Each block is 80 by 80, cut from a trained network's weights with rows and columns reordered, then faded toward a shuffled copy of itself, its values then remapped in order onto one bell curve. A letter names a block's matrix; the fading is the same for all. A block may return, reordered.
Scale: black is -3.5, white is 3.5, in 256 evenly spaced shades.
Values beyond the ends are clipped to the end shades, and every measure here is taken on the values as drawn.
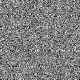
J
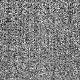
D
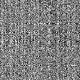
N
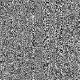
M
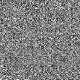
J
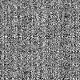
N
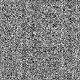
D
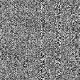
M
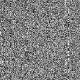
M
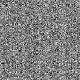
D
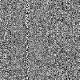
M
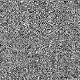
J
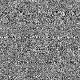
J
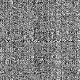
N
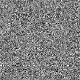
J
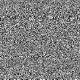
J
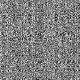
N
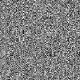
M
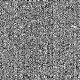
D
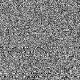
J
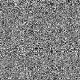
J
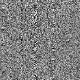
M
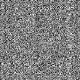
D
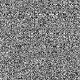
J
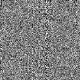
M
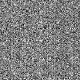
D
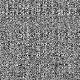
N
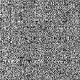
D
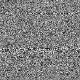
J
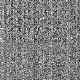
N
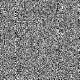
M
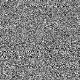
J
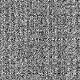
N
